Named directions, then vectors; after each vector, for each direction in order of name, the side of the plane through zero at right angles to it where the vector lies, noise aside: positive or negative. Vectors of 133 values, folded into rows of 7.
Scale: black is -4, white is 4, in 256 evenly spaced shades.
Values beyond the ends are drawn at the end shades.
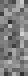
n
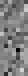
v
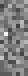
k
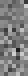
negative, positive, positive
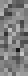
negative, negative, positive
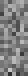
positive, positive, negative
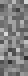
positive, negative, negative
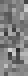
negative, positive, positive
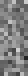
positive, negative, negative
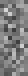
positive, positive, positive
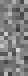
positive, negative, negative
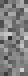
positive, positive, positive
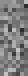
positive, negative, negative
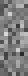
positive, positive, negative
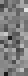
positive, positive, positive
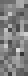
positive, positive, negative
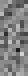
negative, negative, positive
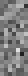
positive, positive, negative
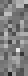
positive, positive, negative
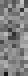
positive, positive, positive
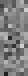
positive, positive, positive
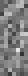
positive, positive, negative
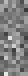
negative, negative, negative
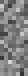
negative, positive, negative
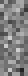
negative, positive, negative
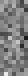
negative, negative, negative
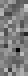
negative, negative, positive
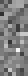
positive, positive, negative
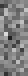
positive, positive, positive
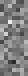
positive, negative, positive
